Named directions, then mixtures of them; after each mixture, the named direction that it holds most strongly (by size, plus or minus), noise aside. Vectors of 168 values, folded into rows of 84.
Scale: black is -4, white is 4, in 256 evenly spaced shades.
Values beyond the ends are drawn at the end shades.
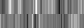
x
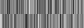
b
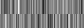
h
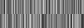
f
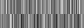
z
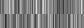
h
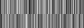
b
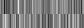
h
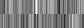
x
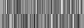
z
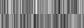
x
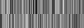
b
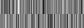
h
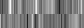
x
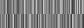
f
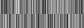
h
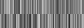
h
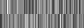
b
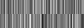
f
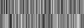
z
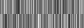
h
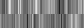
x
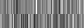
z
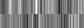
x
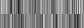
z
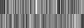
f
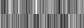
x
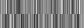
z
